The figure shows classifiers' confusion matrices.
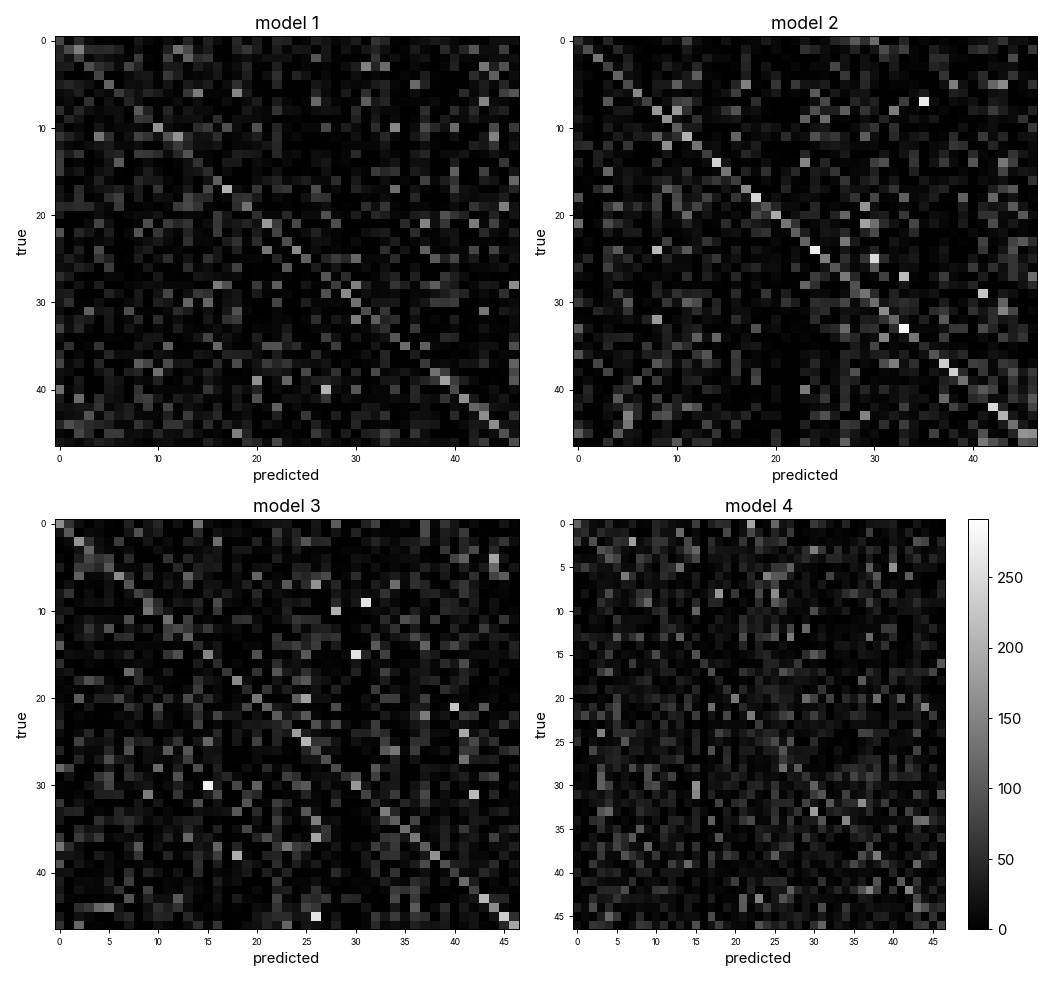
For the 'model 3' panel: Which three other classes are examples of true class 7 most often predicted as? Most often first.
26, 34, 23
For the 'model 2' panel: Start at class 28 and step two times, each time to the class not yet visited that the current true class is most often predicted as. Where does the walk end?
27
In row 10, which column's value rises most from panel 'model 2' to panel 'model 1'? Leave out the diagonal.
34
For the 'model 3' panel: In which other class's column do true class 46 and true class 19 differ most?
2
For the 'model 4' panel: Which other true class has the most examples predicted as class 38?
20
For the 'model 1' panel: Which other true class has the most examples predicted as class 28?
21
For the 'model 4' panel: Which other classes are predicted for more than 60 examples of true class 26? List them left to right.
2, 17, 43
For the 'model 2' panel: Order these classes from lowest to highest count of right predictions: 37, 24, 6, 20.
6, 20, 37, 24
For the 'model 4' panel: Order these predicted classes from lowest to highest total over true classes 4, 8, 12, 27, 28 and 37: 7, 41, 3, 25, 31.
41, 31, 7, 3, 25
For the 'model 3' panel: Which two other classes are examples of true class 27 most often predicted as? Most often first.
41, 5
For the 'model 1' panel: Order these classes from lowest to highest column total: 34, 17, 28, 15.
28, 17, 34, 15
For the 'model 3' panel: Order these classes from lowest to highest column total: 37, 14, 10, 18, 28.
10, 18, 28, 14, 37
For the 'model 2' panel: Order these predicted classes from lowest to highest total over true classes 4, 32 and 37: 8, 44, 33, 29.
33, 29, 44, 8
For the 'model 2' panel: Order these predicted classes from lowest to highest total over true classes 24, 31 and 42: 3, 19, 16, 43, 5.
19, 16, 3, 5, 43
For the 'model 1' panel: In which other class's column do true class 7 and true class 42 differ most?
26
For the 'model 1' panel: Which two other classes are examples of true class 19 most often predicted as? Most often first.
45, 13
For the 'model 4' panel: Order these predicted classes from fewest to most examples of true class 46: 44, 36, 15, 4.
36, 4, 44, 15
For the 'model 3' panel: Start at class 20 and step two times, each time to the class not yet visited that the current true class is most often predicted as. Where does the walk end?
15
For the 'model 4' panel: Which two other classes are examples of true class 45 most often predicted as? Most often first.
4, 17
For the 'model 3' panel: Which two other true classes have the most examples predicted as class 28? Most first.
10, 0
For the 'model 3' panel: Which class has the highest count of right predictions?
45
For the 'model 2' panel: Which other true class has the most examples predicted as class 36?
45
